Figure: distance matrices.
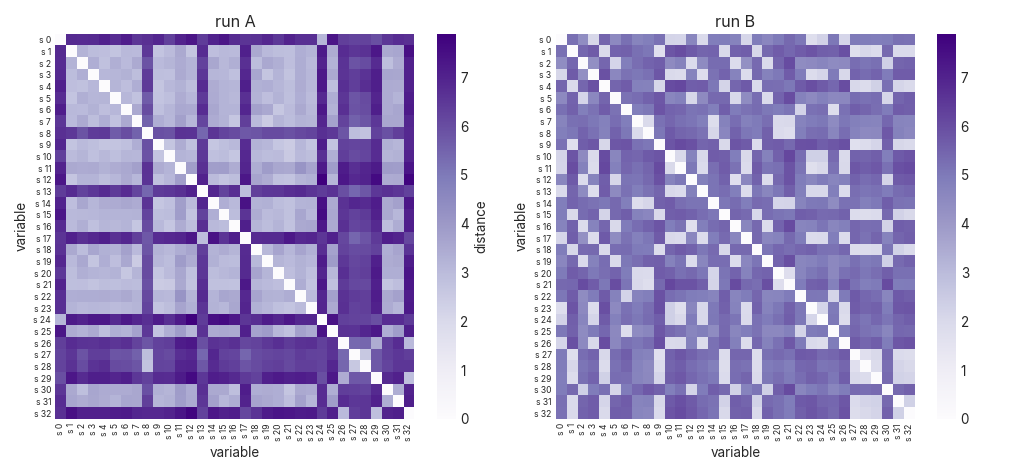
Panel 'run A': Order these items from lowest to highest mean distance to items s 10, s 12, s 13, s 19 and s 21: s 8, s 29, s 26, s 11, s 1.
s 1, s 11, s 8, s 26, s 29
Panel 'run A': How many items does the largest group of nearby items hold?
23
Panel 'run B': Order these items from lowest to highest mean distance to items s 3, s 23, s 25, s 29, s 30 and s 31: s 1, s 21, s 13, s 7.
s 13, s 1, s 7, s 21
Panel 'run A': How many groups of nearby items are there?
5
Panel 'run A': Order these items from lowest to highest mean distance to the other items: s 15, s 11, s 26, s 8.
s 15, s 11, s 8, s 26
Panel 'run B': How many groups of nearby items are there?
5
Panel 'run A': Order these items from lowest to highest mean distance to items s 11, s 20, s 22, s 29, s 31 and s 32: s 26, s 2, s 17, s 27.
s 2, s 26, s 27, s 17
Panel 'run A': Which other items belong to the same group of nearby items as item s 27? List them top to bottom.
s 8, s 28
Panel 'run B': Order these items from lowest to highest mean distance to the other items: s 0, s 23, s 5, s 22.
s 0, s 23, s 5, s 22
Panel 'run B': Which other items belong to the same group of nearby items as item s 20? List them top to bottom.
s 7, s 8, s 14, s 21
